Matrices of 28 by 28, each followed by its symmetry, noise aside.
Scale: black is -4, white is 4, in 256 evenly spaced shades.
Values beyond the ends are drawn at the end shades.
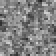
same after a half turn.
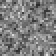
same after a half turn.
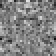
mirrored left to right.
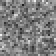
symmetric.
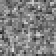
antisymmetric.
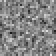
same after a half turn.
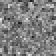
antisymmetric.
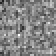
mirrored top to bottom.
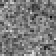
no symmetry.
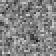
no symmetry.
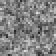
no symmetry.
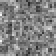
mirrored top to bottom.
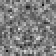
mirrored left to right.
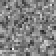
symmetric.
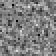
same after a half turn.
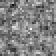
mirrored top to bottom.
